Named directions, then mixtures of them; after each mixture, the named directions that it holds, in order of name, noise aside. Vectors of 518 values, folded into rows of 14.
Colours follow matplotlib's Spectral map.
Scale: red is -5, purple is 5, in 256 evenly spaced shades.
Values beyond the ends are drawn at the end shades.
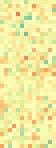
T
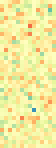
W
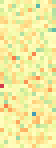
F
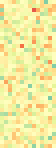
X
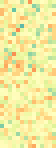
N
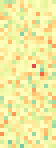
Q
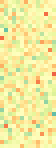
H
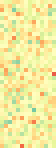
H, T, W.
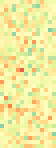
F, N, X.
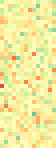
F.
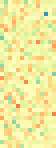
H.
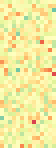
H, T, W.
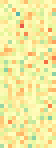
N, T.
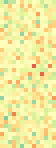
Q.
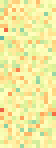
H.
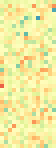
F, T.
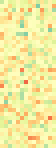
F, N, T.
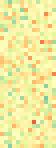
H, Q, T.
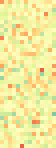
H, N, Q.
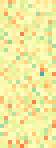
Q.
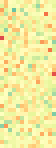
H, N.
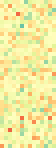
T, W.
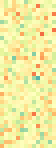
F, H, T.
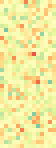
F, H, N.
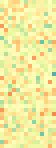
H.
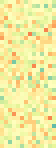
N, Q, W.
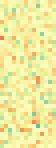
F, H.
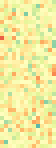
F, H, N.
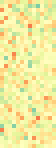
F, N, W.
